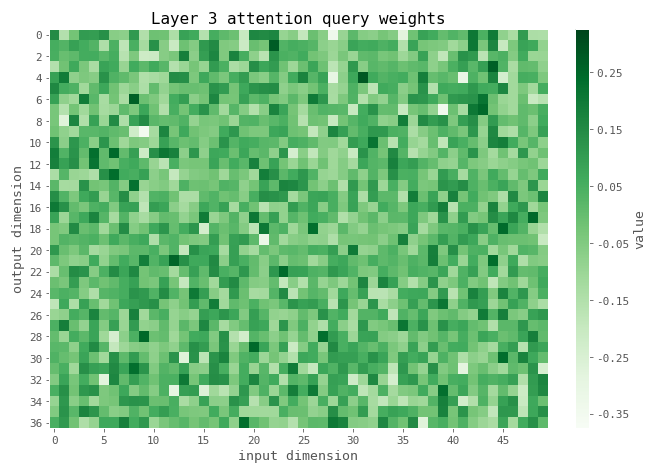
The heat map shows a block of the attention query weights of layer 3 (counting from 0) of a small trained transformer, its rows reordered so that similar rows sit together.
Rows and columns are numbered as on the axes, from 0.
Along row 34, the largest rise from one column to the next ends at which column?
48
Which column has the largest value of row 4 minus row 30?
13
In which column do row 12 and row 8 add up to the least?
28
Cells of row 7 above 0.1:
5
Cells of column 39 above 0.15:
5
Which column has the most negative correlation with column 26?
31
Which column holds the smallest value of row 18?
15
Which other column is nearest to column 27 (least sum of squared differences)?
43
